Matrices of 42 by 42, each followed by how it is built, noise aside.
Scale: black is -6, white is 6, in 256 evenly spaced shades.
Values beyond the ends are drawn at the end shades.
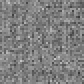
blocks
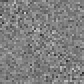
block diagonal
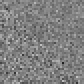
lower triangular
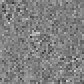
block diagonal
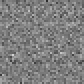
repeating columns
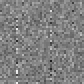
uneven columns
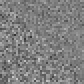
lower triangular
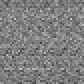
repeating columns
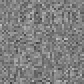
blocks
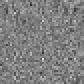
low rank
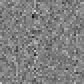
uneven columns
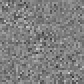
block diagonal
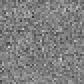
noise
